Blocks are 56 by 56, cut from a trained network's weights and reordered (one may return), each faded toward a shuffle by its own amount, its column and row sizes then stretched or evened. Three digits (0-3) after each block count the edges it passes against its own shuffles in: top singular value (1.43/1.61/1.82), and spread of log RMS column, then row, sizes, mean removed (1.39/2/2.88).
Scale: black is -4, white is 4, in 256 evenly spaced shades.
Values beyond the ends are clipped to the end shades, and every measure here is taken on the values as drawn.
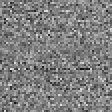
1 0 2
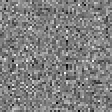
2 1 0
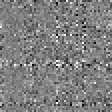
1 2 2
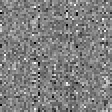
2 2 0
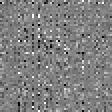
1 3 2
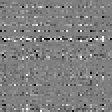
2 1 3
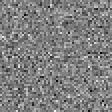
3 0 1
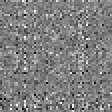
2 2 2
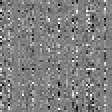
1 3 1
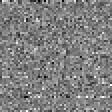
2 0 2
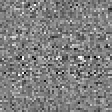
2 1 2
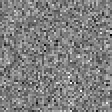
2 0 0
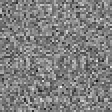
3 0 0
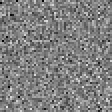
1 0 0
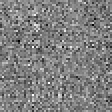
1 1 1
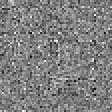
2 1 1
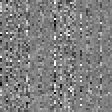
1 3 0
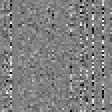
3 3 0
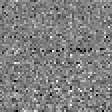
1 1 2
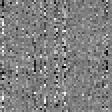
1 3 0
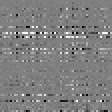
3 1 3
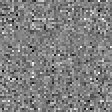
0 1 2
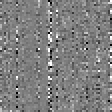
1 3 1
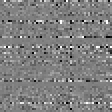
1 1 3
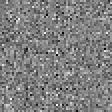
0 1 1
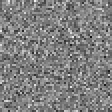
0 0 1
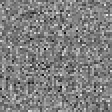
1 0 0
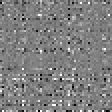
2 2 3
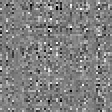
0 3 2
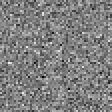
0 0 1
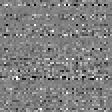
0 1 3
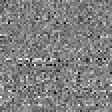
0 1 2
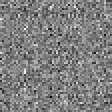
3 1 1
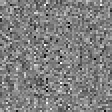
0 2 0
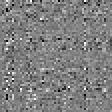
3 2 2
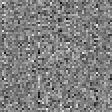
1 2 0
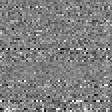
1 0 3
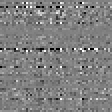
3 1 3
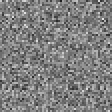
3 0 0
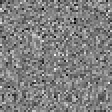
1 1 1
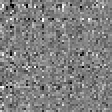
3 2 2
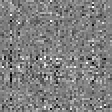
0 2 2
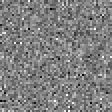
0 0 1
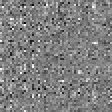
0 2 2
